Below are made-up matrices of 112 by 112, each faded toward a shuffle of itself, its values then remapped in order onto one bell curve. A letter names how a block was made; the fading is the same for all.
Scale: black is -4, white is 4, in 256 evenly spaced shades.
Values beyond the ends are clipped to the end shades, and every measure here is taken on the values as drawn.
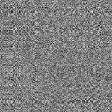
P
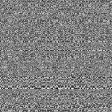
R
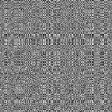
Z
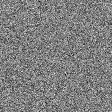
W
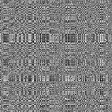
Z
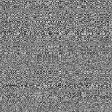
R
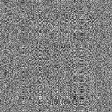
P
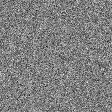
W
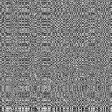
Z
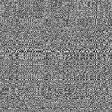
R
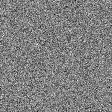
W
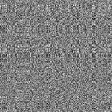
P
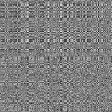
Z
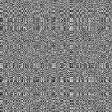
Z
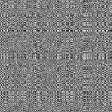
Z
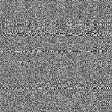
R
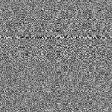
R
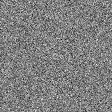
W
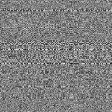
R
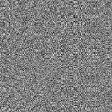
P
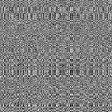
Z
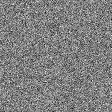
W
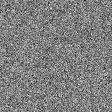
W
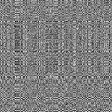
Z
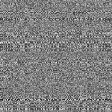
R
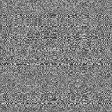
R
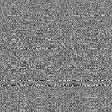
R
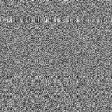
P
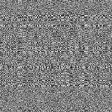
R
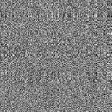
P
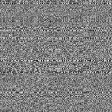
R
